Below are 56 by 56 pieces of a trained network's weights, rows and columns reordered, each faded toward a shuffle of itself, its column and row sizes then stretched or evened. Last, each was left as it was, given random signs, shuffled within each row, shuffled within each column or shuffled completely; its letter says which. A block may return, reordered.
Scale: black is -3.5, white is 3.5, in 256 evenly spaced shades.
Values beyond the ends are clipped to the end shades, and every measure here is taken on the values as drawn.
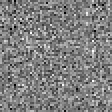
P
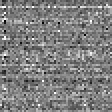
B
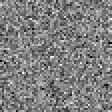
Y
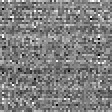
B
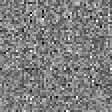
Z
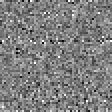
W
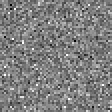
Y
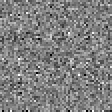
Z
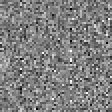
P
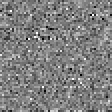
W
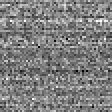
W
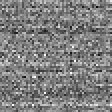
B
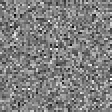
P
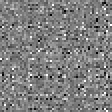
B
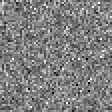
Y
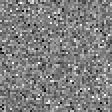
Y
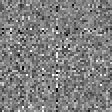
Z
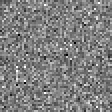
P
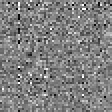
Z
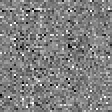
B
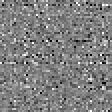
Z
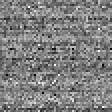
B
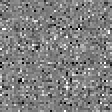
B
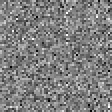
P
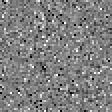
Y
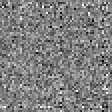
Z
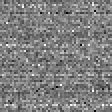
W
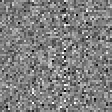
P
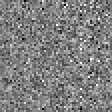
P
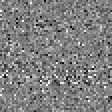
W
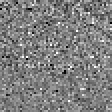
W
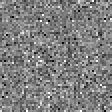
W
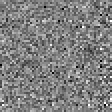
Z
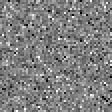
Y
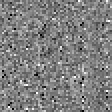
P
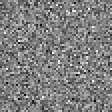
Y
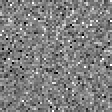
Y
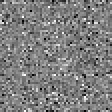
Z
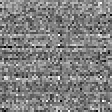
B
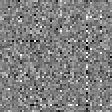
Z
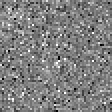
P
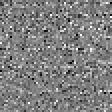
W
